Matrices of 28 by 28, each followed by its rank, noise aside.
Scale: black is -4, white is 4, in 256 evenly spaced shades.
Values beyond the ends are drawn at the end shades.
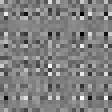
two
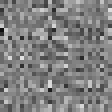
four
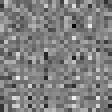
four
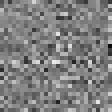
six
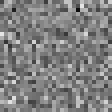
six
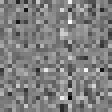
five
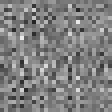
four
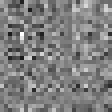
four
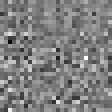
five
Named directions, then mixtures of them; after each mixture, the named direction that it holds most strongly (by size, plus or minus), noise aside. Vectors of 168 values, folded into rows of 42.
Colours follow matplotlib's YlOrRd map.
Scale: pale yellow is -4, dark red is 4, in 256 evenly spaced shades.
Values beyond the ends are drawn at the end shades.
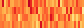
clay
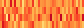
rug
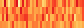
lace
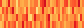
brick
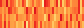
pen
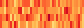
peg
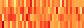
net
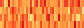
brick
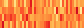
net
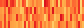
pen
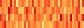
pen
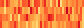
peg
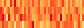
rug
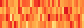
peg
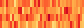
peg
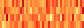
rug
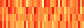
pen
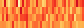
lace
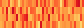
brick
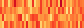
net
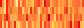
peg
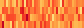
net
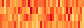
clay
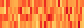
peg
